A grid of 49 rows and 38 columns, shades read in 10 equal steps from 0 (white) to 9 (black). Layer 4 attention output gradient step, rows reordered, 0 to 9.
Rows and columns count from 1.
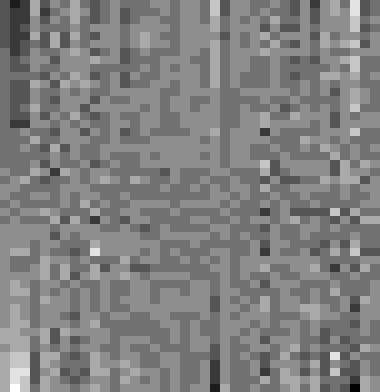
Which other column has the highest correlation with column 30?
37
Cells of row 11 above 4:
20
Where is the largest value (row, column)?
49, 36
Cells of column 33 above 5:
8
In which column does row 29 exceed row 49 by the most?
2
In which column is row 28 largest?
10
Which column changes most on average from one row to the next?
27
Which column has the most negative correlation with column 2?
22
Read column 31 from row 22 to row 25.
4 5 4 4
